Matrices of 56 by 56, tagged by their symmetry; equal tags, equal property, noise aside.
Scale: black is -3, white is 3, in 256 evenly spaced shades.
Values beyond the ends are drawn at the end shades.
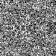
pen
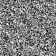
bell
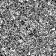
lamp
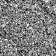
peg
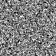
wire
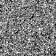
lamp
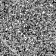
peg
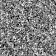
peg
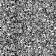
pen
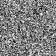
bell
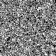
bell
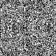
pen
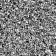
bell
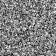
bell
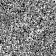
peg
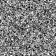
wire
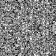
pen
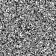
peg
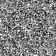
peg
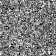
pen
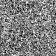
bell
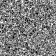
lamp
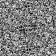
wire
